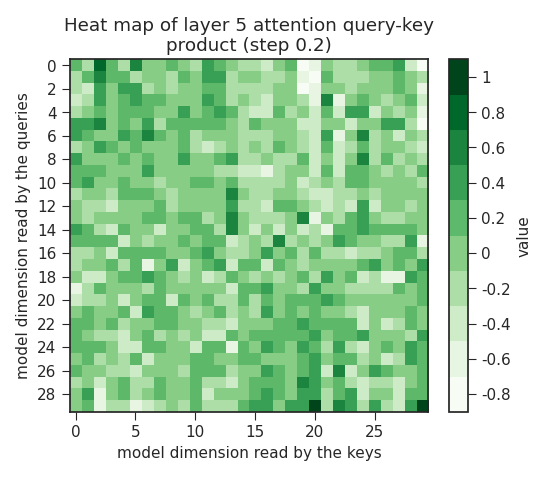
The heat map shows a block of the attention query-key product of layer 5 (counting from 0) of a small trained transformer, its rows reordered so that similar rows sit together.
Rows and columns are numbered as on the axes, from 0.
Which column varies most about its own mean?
20
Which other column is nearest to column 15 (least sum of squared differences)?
14
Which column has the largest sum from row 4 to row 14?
24
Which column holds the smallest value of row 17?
6
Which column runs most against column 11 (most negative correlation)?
19
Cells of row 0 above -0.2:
18
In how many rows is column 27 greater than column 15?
14
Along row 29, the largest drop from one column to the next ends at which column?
21
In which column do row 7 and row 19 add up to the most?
2
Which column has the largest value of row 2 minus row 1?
5
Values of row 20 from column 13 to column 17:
-0.2 0.2 -0.2 0.2 0
